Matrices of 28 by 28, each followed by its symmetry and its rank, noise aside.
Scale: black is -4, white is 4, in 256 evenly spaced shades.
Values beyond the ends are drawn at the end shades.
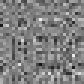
no symmetry, rank six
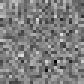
no symmetry, rank eight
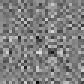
no symmetry, rank four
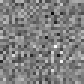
no symmetry, rank six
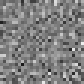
symmetric, rank eight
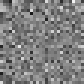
antisymmetric, rank six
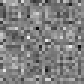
antisymmetric, rank four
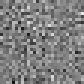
antisymmetric, rank eight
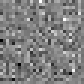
antisymmetric, rank six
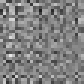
no symmetry, rank four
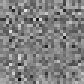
no symmetry, rank six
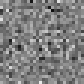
no symmetry, rank eight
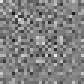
symmetric, rank four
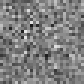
antisymmetric, rank eight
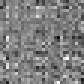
no symmetry, rank six
